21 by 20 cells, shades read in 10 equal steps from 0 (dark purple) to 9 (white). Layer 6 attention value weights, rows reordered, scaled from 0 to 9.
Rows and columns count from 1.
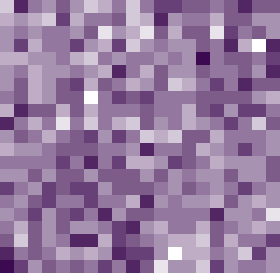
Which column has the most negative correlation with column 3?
17
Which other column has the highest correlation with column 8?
16
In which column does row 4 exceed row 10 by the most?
1
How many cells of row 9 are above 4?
5
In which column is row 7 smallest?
18
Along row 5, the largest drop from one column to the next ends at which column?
15
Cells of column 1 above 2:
17
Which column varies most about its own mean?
7
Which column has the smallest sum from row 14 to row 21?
10
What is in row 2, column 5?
2
